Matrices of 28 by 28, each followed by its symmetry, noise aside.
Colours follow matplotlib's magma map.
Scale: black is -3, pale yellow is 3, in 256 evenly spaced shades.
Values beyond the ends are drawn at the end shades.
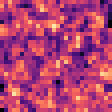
no symmetry.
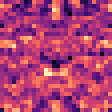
mirrored left to right.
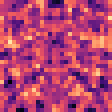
mirrored left to right.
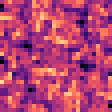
same after a half turn.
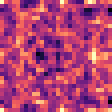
mirrored top to bottom.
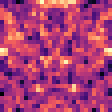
mirrored left to right.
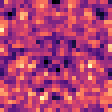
mirrored left to right.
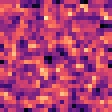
same after a half turn.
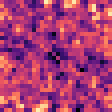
same after a half turn.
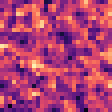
antisymmetric.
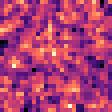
no symmetry.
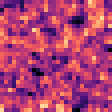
no symmetry.
